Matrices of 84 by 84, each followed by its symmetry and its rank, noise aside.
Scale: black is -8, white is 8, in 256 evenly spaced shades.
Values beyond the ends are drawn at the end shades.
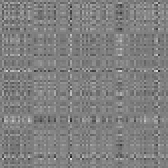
antisymmetric, rank two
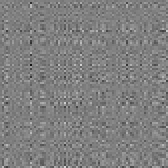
no symmetry, rank three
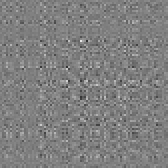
no symmetry, rank four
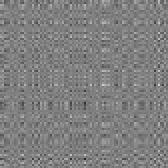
antisymmetric, rank two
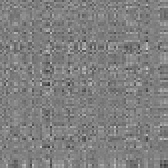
no symmetry, rank four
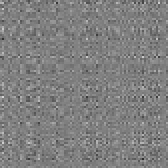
no symmetry, rank four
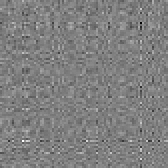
antisymmetric, rank four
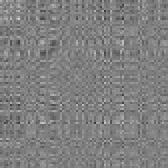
symmetric, rank three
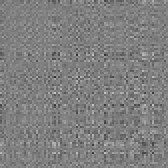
symmetric, rank four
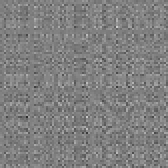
antisymmetric, rank four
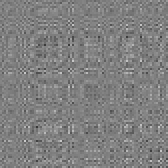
symmetric, rank three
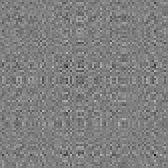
symmetric, rank four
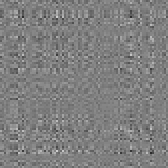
no symmetry, rank three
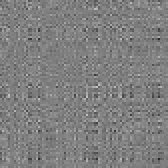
symmetric, rank four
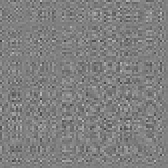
antisymmetric, rank four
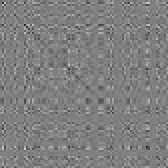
symmetric, rank three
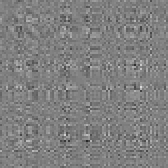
antisymmetric, rank four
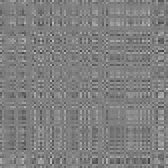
antisymmetric, rank two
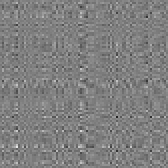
no symmetry, rank three
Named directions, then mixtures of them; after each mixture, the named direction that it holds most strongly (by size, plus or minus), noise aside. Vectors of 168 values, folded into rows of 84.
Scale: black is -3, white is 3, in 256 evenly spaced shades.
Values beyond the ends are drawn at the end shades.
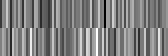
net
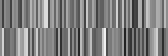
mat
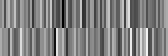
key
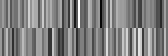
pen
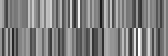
pen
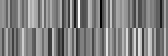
pen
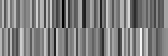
key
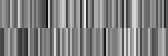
mat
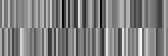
pen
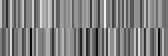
net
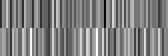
net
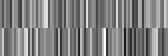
mat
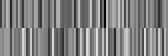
net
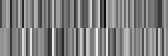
net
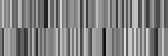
mat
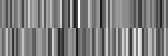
pen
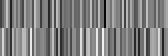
net
